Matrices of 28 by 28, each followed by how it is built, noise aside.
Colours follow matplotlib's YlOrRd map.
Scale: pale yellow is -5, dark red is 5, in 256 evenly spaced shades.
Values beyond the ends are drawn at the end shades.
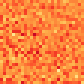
lower triangular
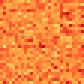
low rank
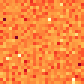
sparse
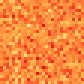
repeating rows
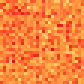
blocks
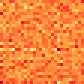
low rank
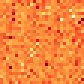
sparse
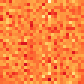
uneven columns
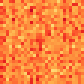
blocks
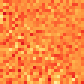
lower triangular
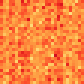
blocks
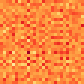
low rank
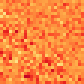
lower triangular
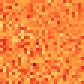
lower triangular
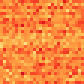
blocks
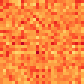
low rank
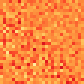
lower triangular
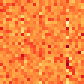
uneven columns
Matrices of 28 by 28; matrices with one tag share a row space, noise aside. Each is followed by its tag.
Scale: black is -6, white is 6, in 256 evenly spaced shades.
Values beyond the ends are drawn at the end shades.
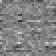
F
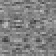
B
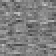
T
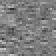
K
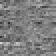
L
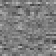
F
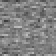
B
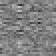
F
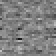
F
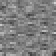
K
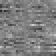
L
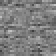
L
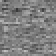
B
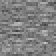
T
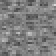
T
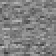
B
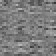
F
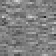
T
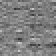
F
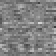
F
